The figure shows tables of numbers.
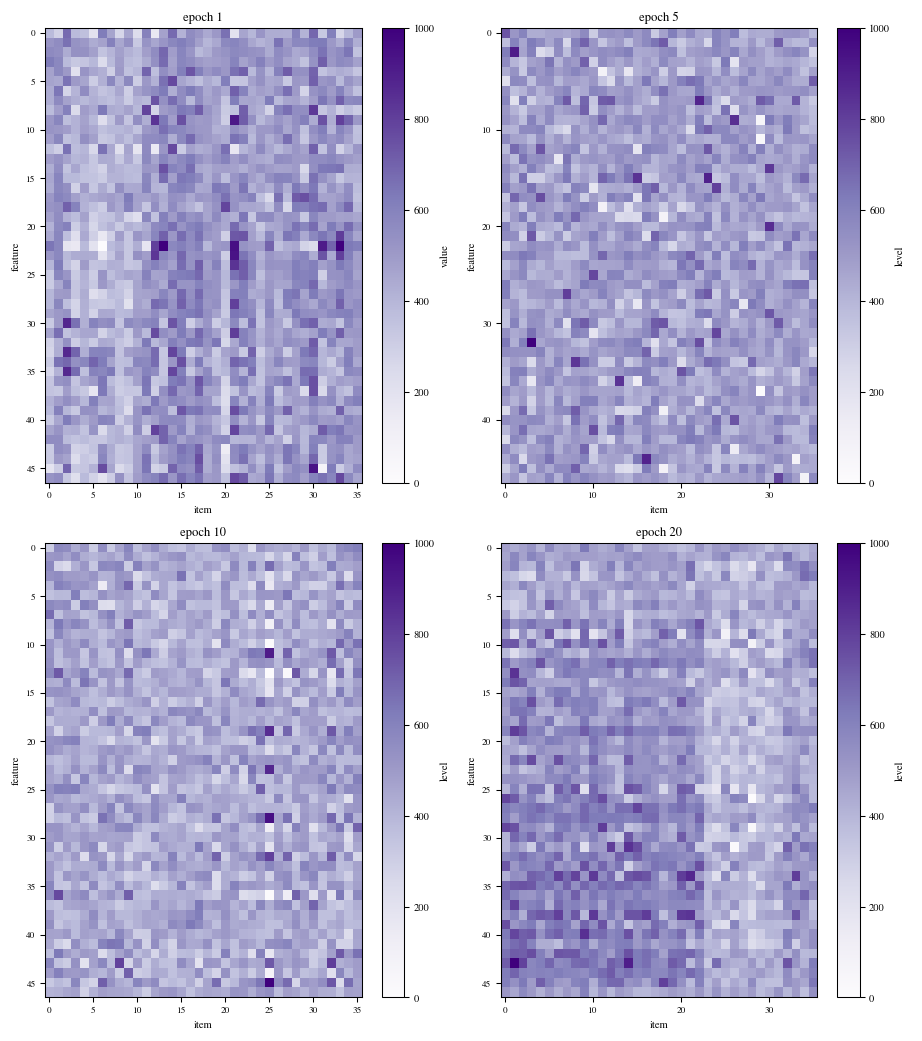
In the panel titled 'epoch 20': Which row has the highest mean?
43
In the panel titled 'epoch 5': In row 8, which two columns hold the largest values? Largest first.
9, 25
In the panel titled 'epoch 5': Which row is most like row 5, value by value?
42
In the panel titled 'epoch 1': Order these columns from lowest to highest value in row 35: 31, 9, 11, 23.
31, 9, 11, 23
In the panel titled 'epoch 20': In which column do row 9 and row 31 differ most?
14
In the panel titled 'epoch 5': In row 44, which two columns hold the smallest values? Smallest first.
33, 2
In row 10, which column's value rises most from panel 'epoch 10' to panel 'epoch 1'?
25
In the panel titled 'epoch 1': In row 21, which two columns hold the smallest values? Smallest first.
6, 3
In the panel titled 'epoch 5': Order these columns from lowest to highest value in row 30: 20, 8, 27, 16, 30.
20, 27, 30, 16, 8
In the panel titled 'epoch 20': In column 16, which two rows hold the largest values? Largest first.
38, 34
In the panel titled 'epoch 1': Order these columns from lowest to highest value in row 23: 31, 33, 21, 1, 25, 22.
25, 1, 22, 31, 33, 21
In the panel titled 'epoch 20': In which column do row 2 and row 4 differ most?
21
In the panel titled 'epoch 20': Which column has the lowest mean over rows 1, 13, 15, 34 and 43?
28
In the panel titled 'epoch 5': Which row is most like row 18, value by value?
4
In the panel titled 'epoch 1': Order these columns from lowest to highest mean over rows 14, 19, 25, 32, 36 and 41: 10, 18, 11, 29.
10, 29, 18, 11
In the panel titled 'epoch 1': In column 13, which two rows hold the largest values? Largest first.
22, 14
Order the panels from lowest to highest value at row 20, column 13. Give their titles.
epoch 10, epoch 20, epoch 5, epoch 1
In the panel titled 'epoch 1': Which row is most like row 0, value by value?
12
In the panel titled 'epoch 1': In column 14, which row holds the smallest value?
39
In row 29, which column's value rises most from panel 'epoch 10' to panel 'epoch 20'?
11
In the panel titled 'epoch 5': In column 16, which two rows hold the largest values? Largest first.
44, 33
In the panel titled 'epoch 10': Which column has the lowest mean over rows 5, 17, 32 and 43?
4
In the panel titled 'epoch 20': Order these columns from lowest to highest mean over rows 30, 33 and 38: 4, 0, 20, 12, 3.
12, 0, 4, 3, 20
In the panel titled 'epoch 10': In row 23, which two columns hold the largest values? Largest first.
25, 23
